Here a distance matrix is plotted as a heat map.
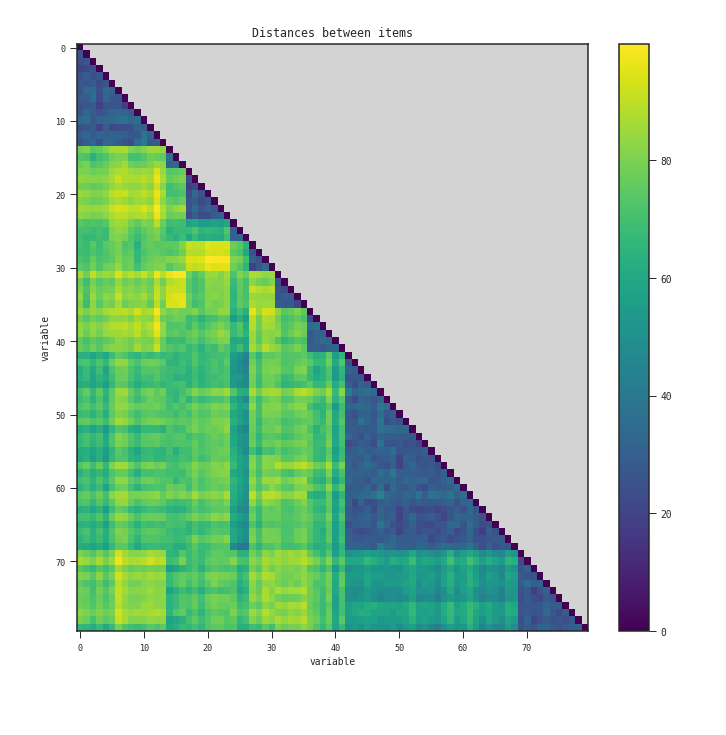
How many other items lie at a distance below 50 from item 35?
4
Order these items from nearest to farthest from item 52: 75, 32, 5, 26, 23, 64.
64, 26, 75, 5, 32, 23
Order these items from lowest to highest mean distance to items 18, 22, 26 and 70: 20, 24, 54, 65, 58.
20, 24, 65, 54, 58
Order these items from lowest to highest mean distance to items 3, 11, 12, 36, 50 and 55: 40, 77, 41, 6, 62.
6, 62, 40, 41, 77
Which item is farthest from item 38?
12
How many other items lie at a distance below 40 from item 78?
10
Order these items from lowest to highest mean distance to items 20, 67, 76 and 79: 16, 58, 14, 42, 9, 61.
42, 58, 61, 14, 16, 9
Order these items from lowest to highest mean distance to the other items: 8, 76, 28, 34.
76, 8, 28, 34
